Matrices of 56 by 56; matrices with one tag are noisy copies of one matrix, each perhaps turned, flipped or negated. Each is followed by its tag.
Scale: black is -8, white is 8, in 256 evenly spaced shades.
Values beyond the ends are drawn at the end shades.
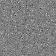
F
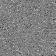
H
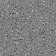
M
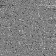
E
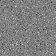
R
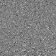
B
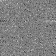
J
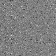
R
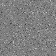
M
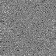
H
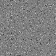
R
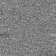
J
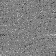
J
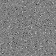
F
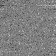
E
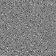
B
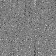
J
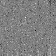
E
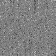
J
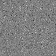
F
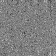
E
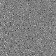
B
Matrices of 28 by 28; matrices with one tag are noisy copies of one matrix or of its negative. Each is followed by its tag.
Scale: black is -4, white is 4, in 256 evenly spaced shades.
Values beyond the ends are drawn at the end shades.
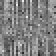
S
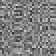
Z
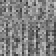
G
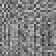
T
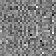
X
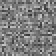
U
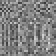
T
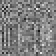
T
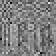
T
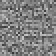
U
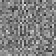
X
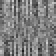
S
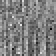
G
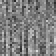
G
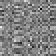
Z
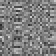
Z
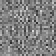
X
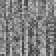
G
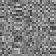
Z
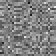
Z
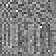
T
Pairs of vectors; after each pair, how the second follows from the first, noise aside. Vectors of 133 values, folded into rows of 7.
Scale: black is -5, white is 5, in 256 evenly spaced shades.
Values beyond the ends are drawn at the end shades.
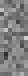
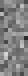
negated.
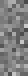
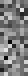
wrapped around, negated, scaled up.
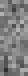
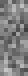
negated.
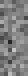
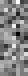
reversed, scaled up.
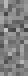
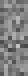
wrapped around.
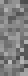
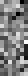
scaled up.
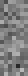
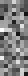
wrapped around, negated, scaled up.
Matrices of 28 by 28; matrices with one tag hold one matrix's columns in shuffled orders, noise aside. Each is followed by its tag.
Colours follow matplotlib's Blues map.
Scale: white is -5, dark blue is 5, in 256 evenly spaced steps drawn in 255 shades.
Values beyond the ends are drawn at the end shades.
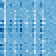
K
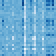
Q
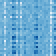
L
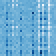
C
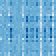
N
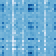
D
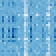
N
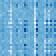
K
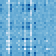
D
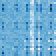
D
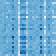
L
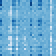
Q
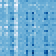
C
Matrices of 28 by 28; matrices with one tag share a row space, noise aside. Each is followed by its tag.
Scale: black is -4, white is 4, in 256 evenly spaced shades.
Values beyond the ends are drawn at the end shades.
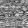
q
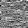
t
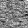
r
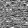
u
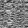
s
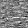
r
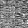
q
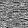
r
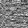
u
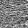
u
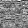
q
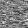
r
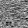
u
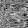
u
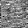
t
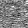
u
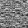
q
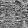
q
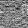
q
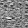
s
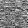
q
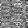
t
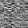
s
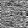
t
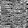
t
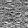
s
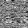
u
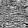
u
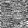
t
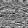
q
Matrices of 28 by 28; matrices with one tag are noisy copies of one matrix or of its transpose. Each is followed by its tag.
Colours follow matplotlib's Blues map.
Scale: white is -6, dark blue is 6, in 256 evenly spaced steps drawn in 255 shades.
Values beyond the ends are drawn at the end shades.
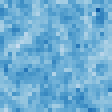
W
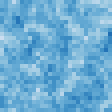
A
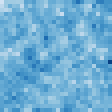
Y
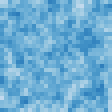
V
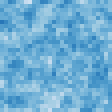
W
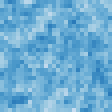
W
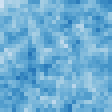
Y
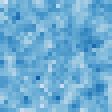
V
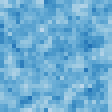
V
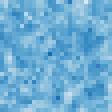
V
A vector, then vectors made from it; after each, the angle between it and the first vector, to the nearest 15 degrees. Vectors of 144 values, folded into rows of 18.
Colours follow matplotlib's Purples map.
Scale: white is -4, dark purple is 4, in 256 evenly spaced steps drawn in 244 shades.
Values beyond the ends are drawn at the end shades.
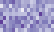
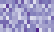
75 degrees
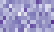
45 degrees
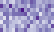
165 degrees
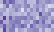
30 degrees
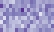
165 degrees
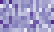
60 degrees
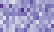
165 degrees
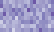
120 degrees
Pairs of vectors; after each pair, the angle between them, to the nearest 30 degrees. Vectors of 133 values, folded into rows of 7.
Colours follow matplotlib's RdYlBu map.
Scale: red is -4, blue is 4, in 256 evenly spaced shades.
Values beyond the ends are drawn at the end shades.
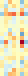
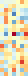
90 degrees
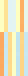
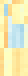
90 degrees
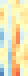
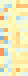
60 degrees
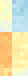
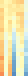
90 degrees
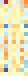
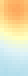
90 degrees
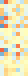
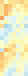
120 degrees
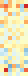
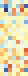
150 degrees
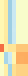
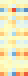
90 degrees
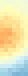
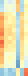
60 degrees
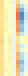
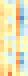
30 degrees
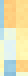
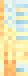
150 degrees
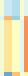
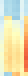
30 degrees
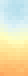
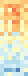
150 degrees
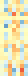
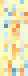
30 degrees
